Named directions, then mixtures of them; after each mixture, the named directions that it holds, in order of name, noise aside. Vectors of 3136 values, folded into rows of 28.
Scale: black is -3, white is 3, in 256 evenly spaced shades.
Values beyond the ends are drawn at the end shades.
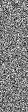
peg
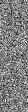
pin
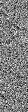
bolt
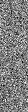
pin.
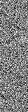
bolt.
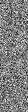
pin.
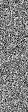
peg, pin.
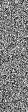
peg, pin.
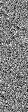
bolt.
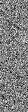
bolt, pin.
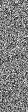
peg, pin.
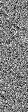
bolt.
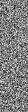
bolt, peg.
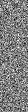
peg.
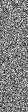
peg.
